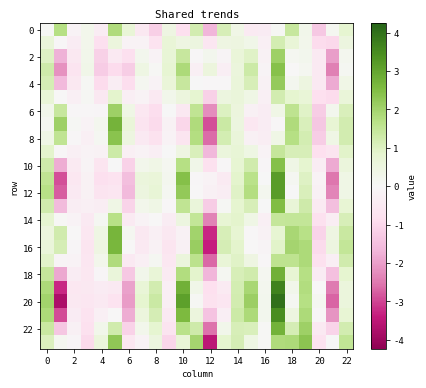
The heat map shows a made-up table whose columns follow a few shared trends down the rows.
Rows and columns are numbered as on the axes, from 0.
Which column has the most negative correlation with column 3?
19
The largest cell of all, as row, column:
20, 17
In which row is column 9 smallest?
23
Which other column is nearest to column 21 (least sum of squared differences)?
6
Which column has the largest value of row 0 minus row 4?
1
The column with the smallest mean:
12
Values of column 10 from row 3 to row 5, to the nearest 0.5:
2 1.5 0.5
